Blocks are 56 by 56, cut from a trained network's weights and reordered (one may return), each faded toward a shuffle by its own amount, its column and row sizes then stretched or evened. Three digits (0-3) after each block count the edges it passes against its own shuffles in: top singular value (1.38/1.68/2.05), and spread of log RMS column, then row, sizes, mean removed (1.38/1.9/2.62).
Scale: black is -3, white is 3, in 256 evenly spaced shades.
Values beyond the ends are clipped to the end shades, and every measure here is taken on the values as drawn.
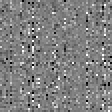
1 3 0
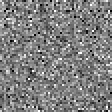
1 0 1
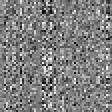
3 3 0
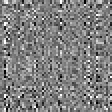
3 3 1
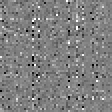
0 2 2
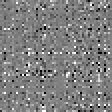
1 3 3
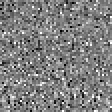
0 0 1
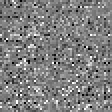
0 2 2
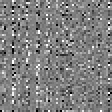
2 3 2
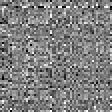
3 2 1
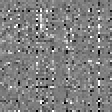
2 3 2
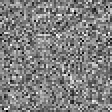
2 0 0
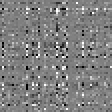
3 3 3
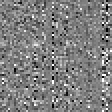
1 3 0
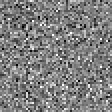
1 1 0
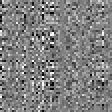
3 3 1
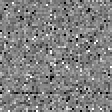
0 1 0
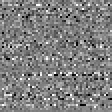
0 0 3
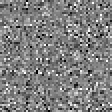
1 2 2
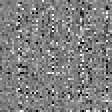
0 3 2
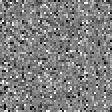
1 2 1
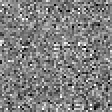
1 1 1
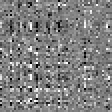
3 3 2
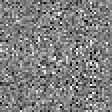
2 2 0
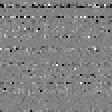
1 0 3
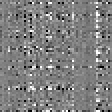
3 3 3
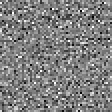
2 0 1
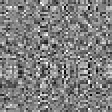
3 2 1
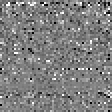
0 1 3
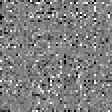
0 2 2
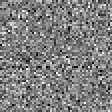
2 0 0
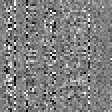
2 3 0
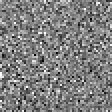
0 1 0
